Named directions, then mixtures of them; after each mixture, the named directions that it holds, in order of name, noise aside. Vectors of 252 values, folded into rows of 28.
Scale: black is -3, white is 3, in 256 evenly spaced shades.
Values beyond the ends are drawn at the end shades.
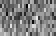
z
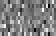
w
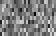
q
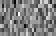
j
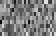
j, q.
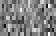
j, q, w.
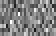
j, w.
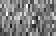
z.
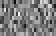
j.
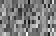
q, w, z.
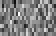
j.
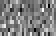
w.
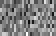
j, q, z.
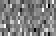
w.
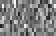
j.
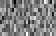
j, q, z.
